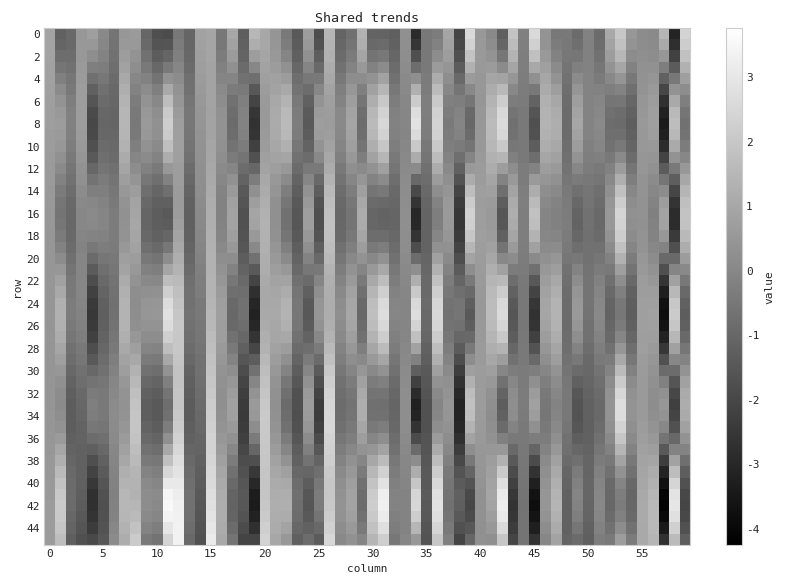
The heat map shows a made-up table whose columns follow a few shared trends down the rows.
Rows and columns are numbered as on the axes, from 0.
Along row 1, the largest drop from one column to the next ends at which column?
58
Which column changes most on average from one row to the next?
34
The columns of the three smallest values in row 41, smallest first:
57, 45, 19
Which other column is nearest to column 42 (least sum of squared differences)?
31
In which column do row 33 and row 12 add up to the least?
38
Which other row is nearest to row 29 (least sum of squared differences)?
21
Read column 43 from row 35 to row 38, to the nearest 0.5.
0 -0.5 -1 -1.5
